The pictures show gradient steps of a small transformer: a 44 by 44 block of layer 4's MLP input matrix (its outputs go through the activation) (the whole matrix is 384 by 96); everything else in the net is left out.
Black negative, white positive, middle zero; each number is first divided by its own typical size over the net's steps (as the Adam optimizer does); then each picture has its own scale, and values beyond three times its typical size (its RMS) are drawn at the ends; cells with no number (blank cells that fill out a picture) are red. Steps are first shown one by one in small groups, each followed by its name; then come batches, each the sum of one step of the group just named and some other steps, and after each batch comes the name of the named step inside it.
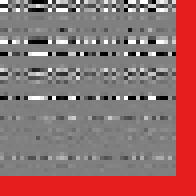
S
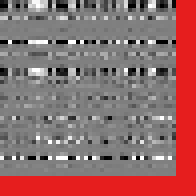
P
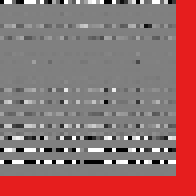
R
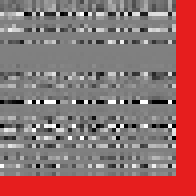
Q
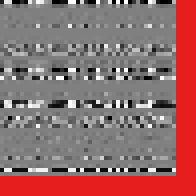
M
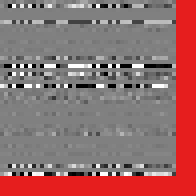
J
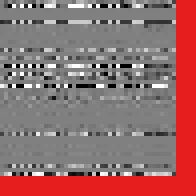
J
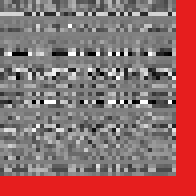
Q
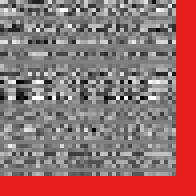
S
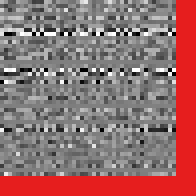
S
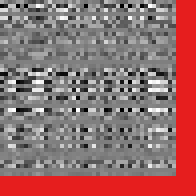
S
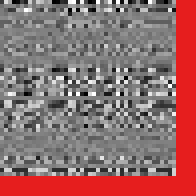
M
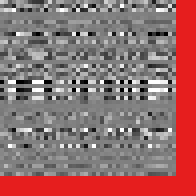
S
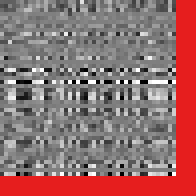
P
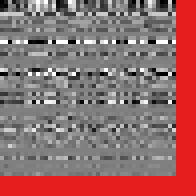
Q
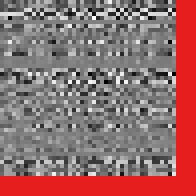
Q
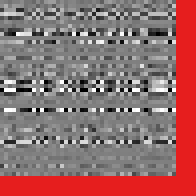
J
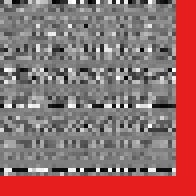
M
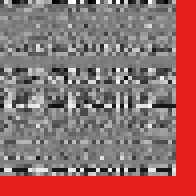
M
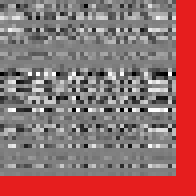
Q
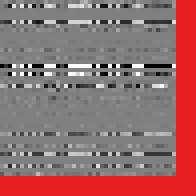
J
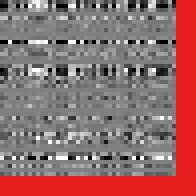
P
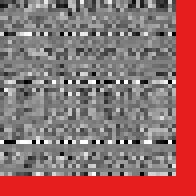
P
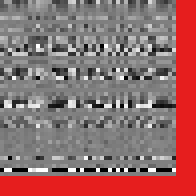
M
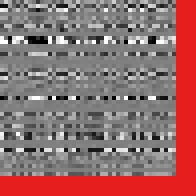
S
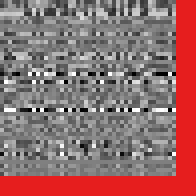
P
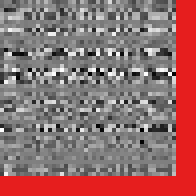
Q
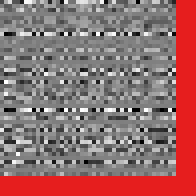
R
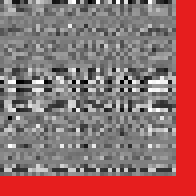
M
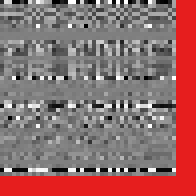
M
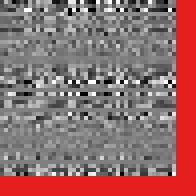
M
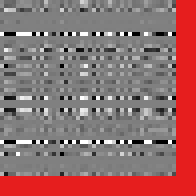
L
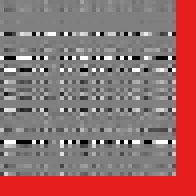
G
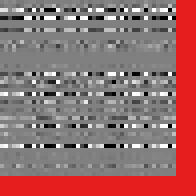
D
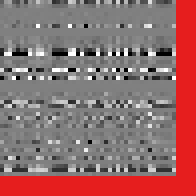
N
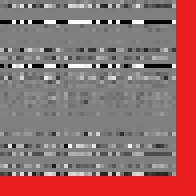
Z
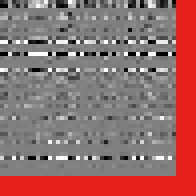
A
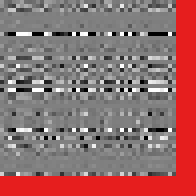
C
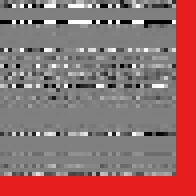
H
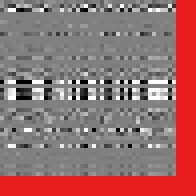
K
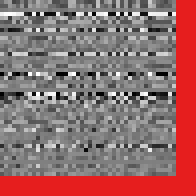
Z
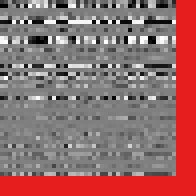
Z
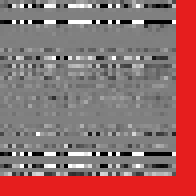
H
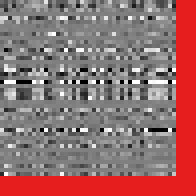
K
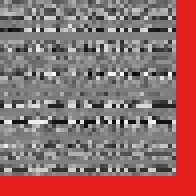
D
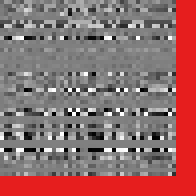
H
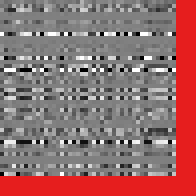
G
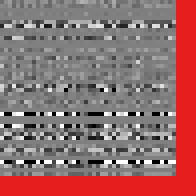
H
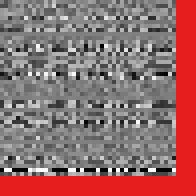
D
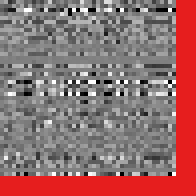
Z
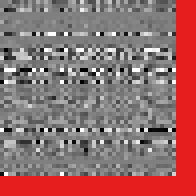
G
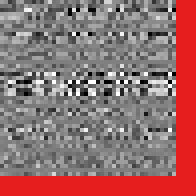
C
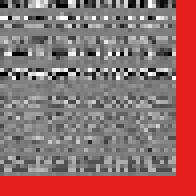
N
